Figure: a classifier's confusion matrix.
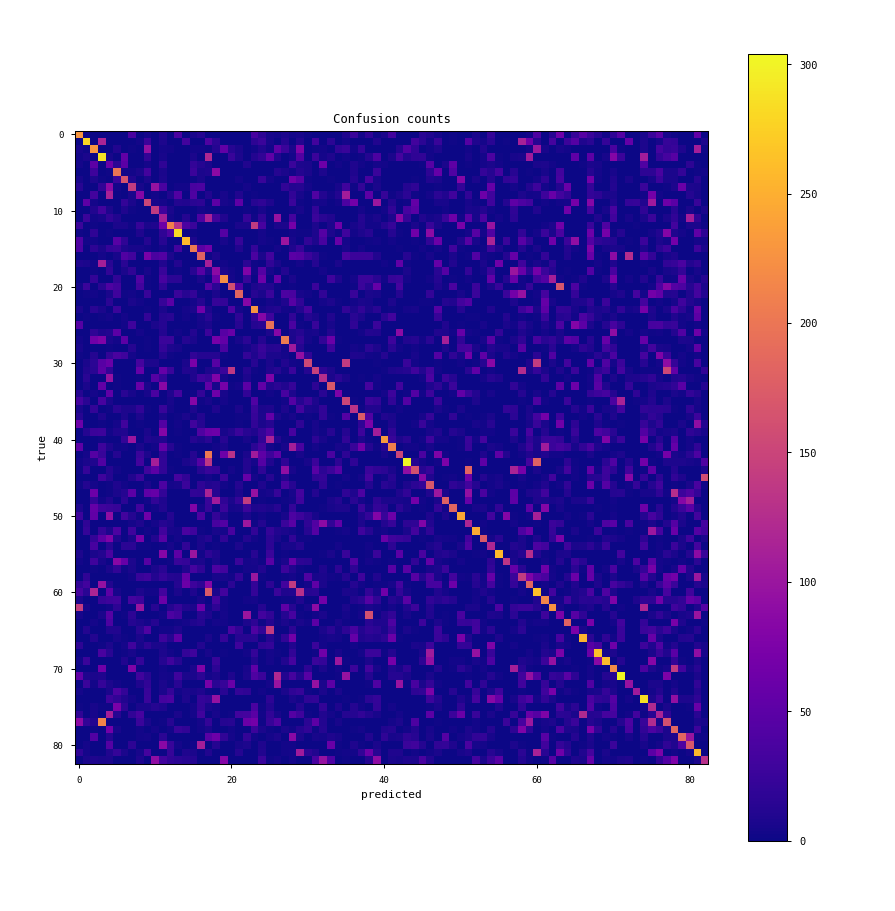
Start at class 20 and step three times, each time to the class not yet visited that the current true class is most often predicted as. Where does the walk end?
81
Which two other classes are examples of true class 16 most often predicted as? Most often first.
72, 70
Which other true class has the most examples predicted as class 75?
77
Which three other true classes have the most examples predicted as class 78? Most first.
70, 47, 74
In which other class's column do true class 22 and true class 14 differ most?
54
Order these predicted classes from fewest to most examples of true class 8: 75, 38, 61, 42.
42, 61, 38, 75
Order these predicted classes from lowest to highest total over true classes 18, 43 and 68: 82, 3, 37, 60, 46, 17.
37, 82, 3, 46, 17, 60
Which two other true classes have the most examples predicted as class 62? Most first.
19, 69
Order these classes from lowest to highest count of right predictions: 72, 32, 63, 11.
63, 72, 11, 32
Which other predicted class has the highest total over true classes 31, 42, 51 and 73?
20
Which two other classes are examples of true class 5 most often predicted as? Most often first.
18, 47
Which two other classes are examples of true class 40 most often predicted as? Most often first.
25, 7
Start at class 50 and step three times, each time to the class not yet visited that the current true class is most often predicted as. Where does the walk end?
3
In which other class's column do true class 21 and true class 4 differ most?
58
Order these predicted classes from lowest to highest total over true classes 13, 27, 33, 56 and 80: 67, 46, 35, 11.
35, 67, 46, 11
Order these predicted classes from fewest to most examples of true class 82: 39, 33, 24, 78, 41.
41, 24, 33, 78, 39
